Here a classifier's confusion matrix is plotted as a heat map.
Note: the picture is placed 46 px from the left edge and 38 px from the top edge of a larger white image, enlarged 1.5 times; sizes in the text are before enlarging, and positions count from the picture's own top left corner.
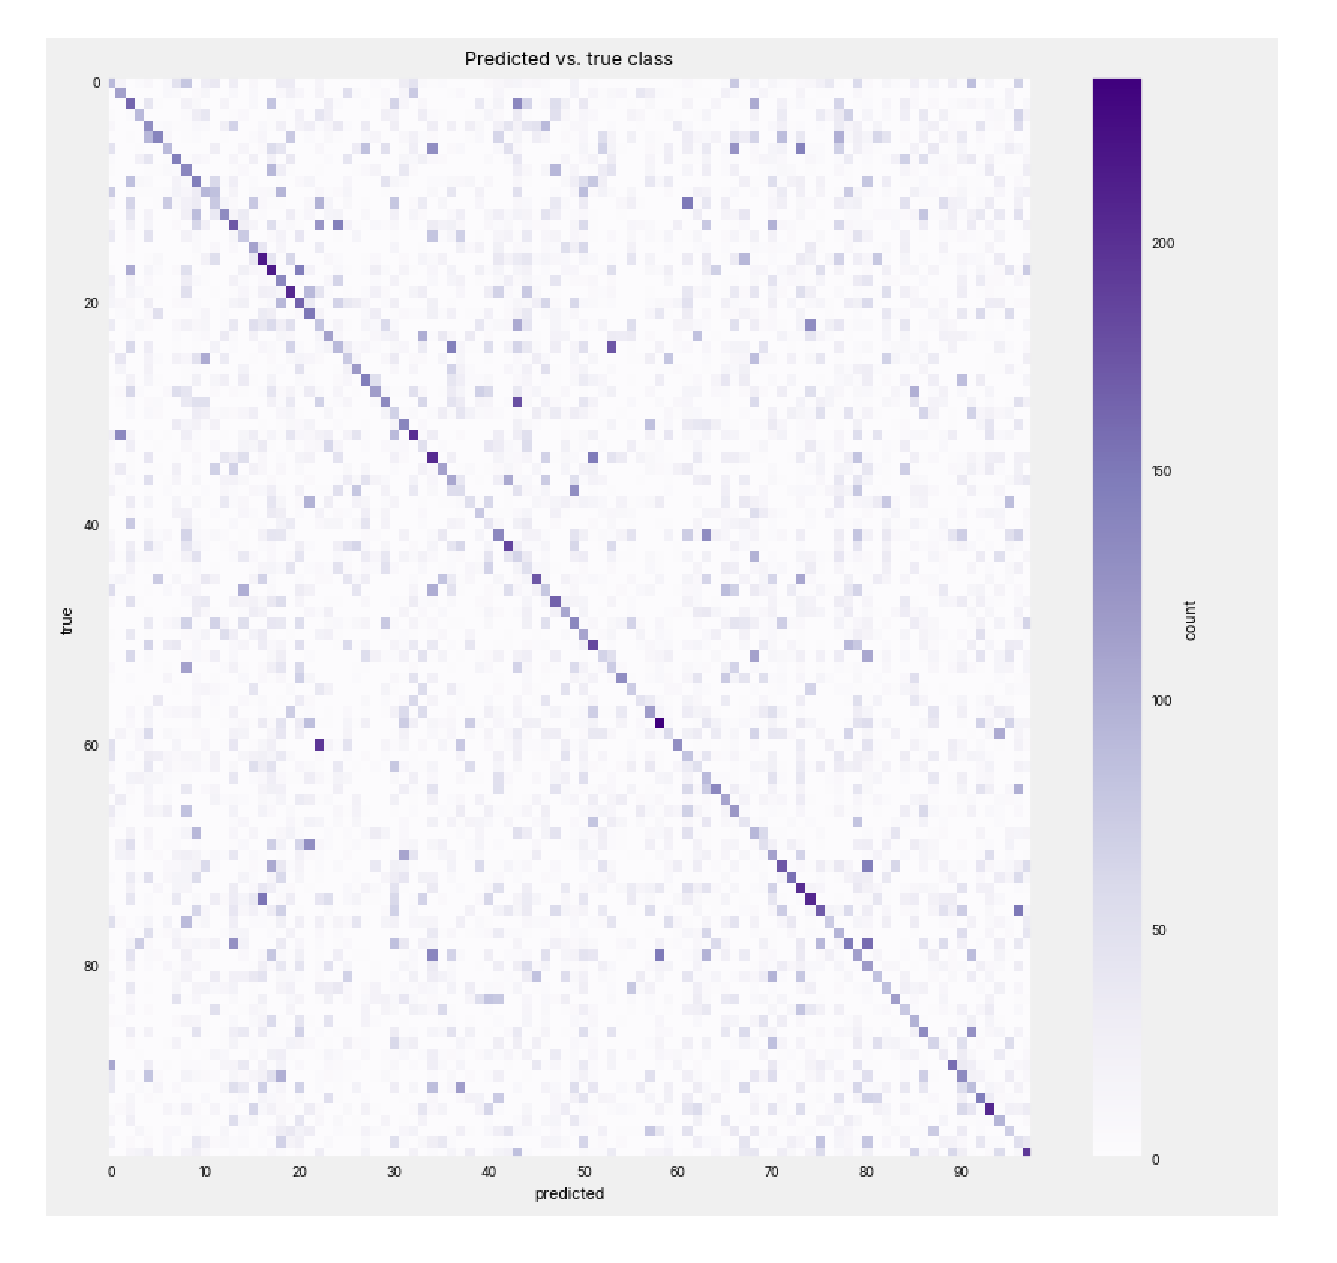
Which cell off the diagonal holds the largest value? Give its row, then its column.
60, 22
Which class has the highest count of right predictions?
58
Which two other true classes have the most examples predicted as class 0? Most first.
89, 10
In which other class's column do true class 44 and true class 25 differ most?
10
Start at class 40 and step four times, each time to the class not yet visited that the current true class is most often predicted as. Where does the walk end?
9
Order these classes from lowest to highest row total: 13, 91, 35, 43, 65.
65, 35, 43, 91, 13
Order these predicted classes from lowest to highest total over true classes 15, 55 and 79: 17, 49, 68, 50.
68, 49, 17, 50
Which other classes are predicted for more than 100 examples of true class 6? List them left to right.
34, 66, 73
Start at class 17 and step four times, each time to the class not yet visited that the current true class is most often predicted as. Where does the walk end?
53
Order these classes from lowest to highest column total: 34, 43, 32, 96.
32, 96, 34, 43
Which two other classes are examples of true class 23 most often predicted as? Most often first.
33, 62
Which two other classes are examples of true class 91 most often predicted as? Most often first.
37, 34
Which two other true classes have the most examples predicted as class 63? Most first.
41, 79
